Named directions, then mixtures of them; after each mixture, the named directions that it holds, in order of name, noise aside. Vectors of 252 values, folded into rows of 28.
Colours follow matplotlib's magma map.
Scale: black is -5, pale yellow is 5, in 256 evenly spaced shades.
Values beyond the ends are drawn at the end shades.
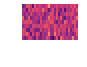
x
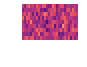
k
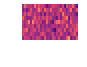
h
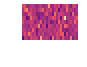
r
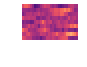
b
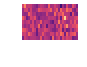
b, h, r.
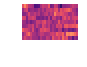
b, r.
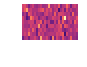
r.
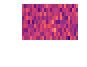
h.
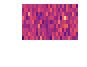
h, k, r.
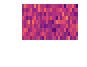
h.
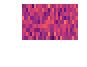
x.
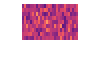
k.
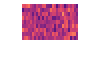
b, h, k.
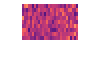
b, h, x.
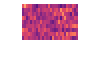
b, h, r.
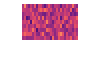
h, k, r.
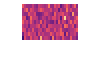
r.
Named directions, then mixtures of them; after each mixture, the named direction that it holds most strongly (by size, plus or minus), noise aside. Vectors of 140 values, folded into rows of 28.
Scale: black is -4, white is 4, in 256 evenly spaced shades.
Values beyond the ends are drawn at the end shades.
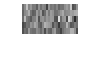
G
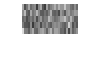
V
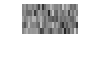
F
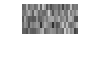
F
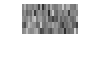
F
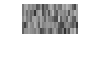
F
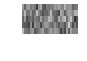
V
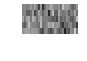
F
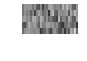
F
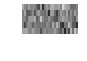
F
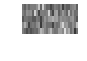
F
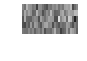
G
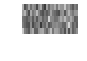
V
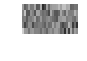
V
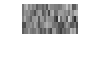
G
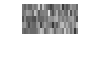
F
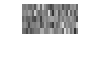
F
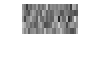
G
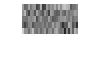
V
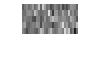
F
